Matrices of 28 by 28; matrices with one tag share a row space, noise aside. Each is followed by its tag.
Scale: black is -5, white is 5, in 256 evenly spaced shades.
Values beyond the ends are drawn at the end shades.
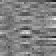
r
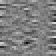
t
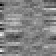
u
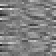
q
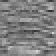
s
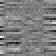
u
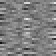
t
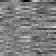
r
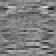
s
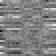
u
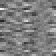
t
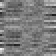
u
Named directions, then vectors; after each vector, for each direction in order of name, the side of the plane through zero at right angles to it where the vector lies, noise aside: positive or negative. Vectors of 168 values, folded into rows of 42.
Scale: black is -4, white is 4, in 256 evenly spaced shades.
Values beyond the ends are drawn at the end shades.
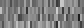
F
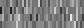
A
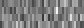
positive, positive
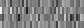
negative, positive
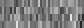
positive, positive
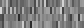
negative, positive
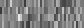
positive, negative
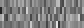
positive, negative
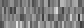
positive, positive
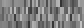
negative, negative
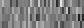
positive, positive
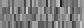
negative, negative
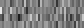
negative, positive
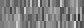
positive, positive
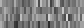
negative, negative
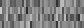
negative, positive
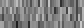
negative, negative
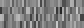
positive, negative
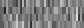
positive, positive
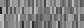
positive, negative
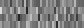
negative, positive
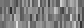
positive, positive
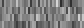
negative, negative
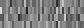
negative, positive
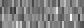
positive, positive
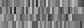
positive, positive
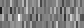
positive, negative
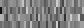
positive, negative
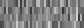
positive, positive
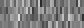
positive, negative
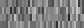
positive, positive
